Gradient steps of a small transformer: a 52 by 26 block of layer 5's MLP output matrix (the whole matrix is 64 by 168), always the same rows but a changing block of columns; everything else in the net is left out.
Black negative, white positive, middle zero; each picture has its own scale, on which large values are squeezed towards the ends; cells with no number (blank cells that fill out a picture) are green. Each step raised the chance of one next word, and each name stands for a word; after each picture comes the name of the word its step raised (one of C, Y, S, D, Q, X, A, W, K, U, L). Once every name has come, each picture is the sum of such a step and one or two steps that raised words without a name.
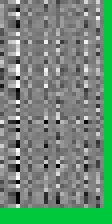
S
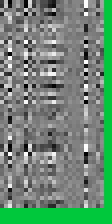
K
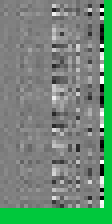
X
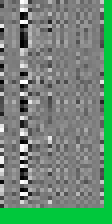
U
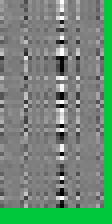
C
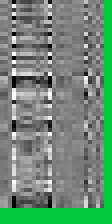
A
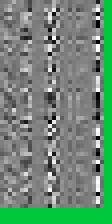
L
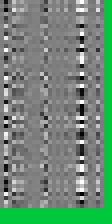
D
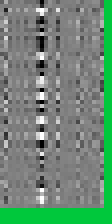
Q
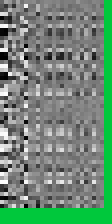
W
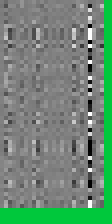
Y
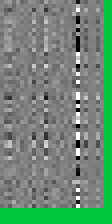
Q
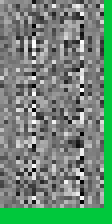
S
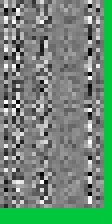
Q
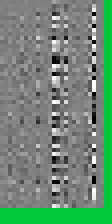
L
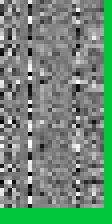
U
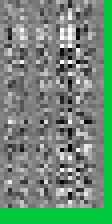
Y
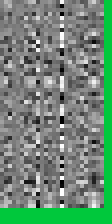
A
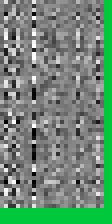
W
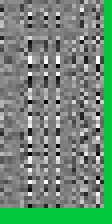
L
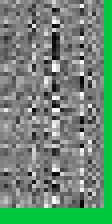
A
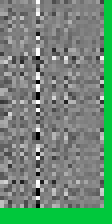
C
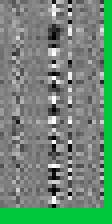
U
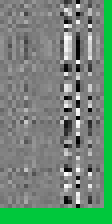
S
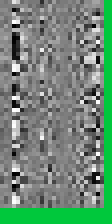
W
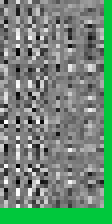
Y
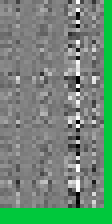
D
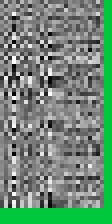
A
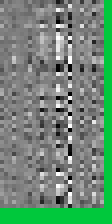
S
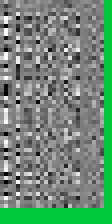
W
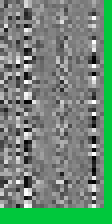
C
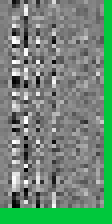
A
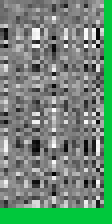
Y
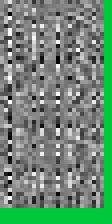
W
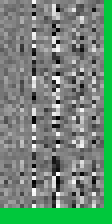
D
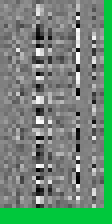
W
